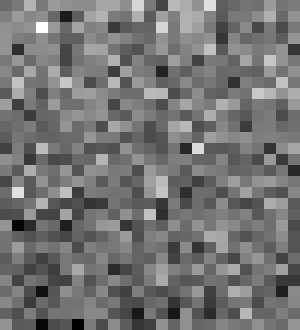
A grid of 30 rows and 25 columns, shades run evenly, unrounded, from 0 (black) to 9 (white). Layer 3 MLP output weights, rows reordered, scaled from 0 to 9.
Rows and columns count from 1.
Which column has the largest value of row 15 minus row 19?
9
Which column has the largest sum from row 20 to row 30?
19
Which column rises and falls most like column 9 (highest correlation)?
8
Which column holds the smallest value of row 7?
14
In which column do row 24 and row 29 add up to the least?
15
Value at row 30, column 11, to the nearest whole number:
3
